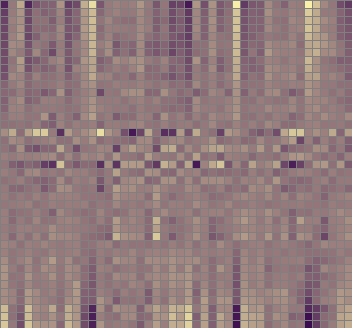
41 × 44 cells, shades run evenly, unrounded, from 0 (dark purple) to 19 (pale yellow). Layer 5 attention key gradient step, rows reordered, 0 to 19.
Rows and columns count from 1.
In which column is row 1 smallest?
24
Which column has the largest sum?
30
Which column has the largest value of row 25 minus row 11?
20
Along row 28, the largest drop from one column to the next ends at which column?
21
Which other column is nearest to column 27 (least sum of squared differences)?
41
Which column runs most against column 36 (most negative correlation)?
8
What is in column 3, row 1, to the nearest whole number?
13
